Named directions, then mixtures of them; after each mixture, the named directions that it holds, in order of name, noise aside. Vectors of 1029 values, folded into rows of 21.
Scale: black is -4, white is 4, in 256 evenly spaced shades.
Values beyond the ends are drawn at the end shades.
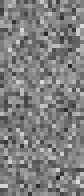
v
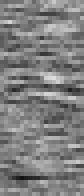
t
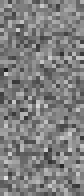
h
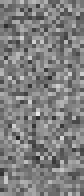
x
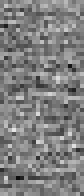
h, t, x.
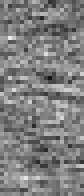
t, x.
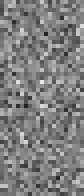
v.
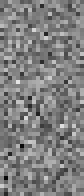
h, v, x.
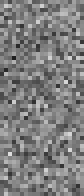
h.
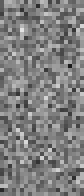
v, x.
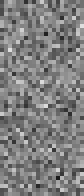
v.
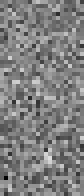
h.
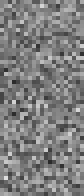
h.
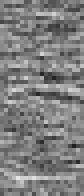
t.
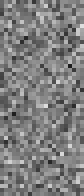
h, v.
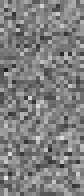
h.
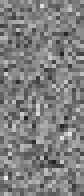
h, x.
